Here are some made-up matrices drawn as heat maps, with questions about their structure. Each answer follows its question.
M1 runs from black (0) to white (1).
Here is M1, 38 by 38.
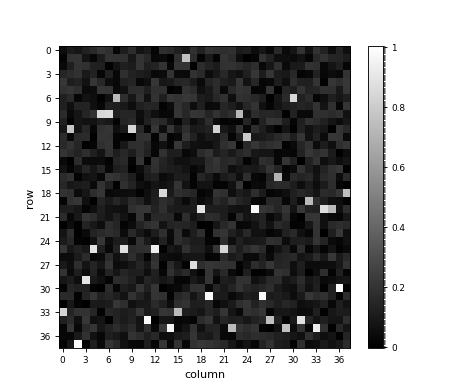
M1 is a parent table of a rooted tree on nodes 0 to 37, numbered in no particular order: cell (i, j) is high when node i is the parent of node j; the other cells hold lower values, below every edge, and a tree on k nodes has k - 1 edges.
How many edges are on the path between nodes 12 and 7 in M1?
4
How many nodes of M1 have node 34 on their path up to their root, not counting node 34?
8
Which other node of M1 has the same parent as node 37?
13
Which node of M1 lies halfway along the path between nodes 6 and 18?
25
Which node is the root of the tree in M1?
10
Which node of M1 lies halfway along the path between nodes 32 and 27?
31
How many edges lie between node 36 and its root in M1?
6
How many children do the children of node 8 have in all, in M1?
2
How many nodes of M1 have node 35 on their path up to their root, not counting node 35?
7
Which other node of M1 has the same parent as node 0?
15
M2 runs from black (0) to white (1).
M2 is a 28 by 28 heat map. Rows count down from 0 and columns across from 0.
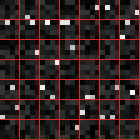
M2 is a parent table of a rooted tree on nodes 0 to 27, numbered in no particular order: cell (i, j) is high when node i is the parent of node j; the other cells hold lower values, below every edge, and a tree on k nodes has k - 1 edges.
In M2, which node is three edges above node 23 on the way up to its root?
1
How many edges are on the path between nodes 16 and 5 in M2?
8
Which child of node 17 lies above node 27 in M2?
2
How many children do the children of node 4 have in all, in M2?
5
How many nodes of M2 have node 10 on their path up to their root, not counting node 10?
2
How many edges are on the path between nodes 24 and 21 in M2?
5
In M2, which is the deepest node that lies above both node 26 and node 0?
19
